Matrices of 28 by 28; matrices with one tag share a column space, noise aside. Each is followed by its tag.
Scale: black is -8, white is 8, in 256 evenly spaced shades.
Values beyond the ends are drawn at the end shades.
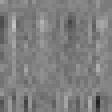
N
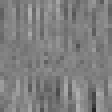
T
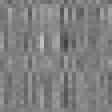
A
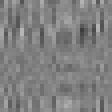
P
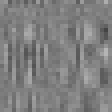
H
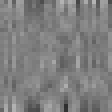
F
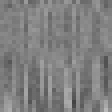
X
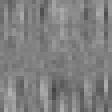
T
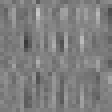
A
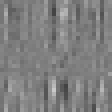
T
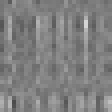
N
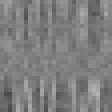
T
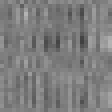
A
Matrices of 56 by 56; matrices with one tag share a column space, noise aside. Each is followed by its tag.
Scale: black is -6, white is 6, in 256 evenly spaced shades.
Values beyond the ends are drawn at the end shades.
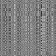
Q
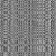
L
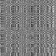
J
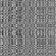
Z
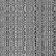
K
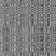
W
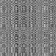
J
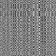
Q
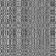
Z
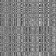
W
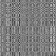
W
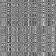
W
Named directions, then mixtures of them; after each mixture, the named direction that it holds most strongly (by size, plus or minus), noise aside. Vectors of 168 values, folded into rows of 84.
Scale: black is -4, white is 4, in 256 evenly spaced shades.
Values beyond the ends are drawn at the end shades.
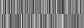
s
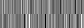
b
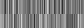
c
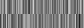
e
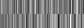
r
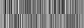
c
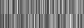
c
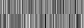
b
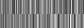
r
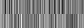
c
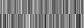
e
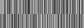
e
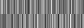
r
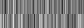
c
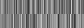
r
